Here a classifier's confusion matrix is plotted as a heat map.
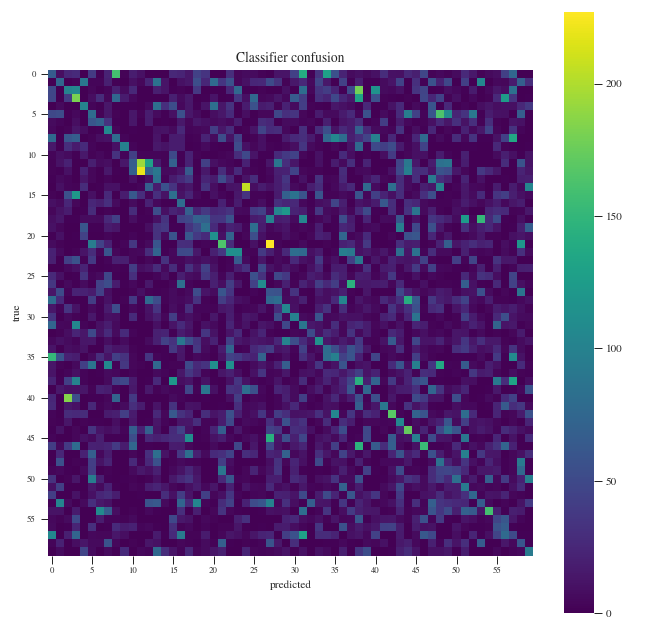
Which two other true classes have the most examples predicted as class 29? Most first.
17, 33
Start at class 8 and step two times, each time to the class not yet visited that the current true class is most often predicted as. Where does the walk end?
31
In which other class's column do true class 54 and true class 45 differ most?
27
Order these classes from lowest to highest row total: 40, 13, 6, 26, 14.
6, 13, 40, 26, 14
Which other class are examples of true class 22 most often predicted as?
23
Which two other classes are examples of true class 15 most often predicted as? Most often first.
3, 30
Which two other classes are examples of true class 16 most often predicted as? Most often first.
41, 35
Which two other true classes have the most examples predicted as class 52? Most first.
5, 54
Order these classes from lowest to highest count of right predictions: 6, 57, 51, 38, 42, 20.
57, 6, 51, 20, 38, 42
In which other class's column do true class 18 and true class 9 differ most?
53
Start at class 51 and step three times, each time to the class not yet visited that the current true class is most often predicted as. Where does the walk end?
58
